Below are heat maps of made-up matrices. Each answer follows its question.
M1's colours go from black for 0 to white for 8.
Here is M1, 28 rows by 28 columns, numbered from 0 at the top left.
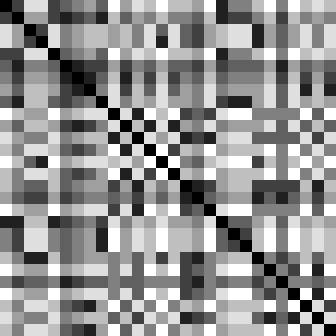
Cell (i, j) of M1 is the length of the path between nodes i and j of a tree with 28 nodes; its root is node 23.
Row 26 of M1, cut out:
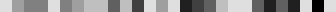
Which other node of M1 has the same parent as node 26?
11
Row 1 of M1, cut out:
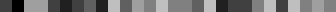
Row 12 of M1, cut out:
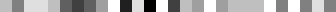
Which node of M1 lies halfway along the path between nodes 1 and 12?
6
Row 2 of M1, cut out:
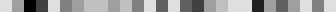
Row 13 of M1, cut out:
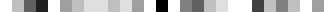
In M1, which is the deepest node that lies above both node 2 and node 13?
21
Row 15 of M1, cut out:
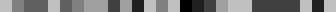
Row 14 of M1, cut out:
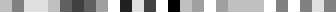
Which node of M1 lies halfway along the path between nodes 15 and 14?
5
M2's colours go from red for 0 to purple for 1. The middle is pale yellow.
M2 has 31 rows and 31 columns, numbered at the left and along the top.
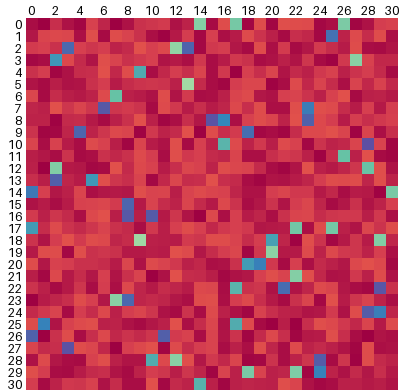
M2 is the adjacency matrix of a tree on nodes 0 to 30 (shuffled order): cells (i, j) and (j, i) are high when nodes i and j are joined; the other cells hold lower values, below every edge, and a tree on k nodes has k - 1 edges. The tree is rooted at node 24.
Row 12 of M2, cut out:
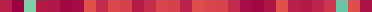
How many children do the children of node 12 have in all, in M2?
2
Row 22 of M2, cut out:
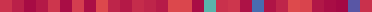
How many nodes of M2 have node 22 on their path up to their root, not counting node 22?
9
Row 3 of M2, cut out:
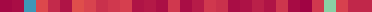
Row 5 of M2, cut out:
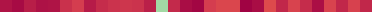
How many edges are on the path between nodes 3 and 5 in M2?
3
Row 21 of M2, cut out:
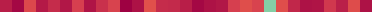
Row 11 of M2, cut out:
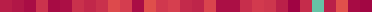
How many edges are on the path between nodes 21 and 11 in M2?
5
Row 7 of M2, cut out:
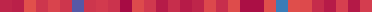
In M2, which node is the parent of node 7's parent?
8
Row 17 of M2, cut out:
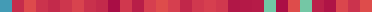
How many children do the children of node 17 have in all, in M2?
3
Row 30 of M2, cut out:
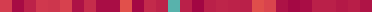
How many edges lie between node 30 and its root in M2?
6
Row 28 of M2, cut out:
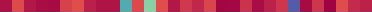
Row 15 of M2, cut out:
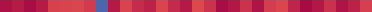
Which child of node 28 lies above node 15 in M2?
10
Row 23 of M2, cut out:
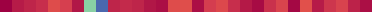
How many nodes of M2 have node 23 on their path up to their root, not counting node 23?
2
